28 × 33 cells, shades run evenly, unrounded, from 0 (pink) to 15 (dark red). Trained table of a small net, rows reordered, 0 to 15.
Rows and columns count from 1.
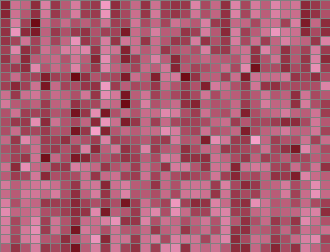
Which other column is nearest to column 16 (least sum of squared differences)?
30
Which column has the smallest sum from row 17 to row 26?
4
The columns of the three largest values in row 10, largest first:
5, 21, 2
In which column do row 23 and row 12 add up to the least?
18
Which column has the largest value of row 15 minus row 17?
9
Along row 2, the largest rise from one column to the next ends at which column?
12
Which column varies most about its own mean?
11
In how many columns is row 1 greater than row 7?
14
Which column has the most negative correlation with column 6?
26
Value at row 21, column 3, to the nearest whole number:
5
